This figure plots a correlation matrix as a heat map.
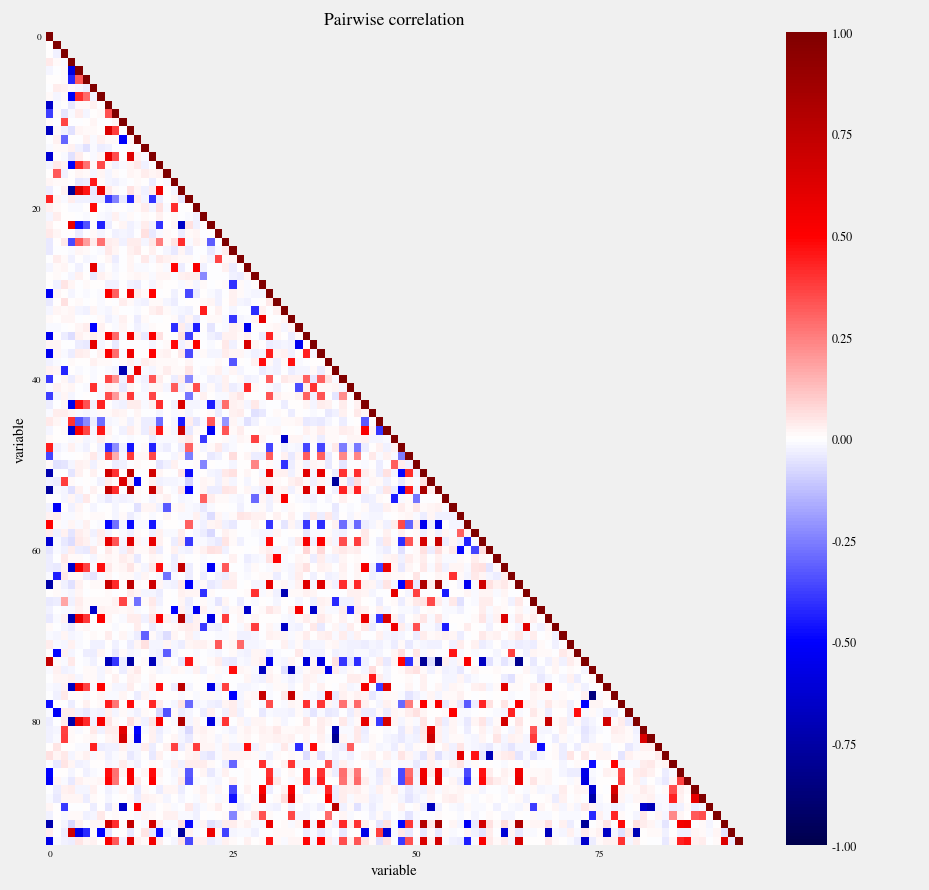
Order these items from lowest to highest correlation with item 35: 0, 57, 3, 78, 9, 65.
0, 57, 3, 65, 9, 78
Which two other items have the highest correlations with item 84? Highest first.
56, 58
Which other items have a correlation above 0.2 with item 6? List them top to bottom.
17, 20, 27, 36, 41, 83
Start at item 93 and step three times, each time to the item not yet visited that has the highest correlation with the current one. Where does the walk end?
45
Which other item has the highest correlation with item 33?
77
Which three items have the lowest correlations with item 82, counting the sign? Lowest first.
39, 90, 12
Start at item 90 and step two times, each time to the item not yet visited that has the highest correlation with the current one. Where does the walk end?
12
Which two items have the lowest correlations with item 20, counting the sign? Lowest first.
67, 34
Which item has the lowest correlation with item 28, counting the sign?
32
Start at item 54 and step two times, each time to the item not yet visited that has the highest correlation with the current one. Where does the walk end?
21
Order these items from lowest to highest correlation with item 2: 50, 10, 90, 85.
90, 50, 85, 10
